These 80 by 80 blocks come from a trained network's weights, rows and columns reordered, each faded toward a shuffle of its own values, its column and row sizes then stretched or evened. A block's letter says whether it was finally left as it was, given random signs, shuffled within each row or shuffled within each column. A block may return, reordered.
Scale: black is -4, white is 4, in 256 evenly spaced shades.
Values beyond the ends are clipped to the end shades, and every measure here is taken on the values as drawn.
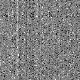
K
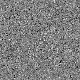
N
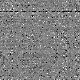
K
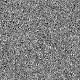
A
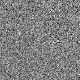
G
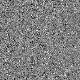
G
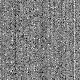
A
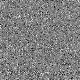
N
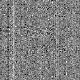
K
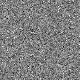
A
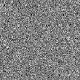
K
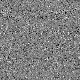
N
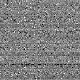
K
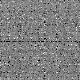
K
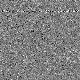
N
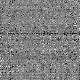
K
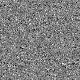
N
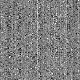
K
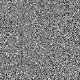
G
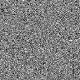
K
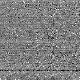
K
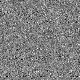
N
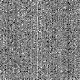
K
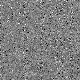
A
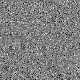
N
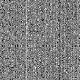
K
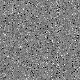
A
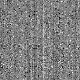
K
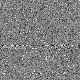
N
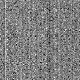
K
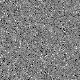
A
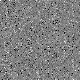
A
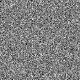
G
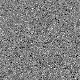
N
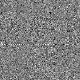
G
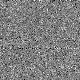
N
